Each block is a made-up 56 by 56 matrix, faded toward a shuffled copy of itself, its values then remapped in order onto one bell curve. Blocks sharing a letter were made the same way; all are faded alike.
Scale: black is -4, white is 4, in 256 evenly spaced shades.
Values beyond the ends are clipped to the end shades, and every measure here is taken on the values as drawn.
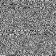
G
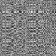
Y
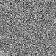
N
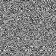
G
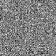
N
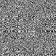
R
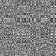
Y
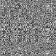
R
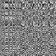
Y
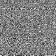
G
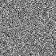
N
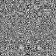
R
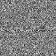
G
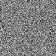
N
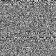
G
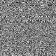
G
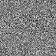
G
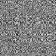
R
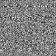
G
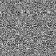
R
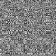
R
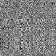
R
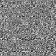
R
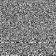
G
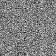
N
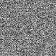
N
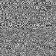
R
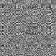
Y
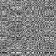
Y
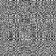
Y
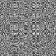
Y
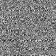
G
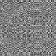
Y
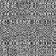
Y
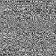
R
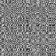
Y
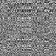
Y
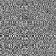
Y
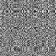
Y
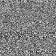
G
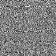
G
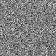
N
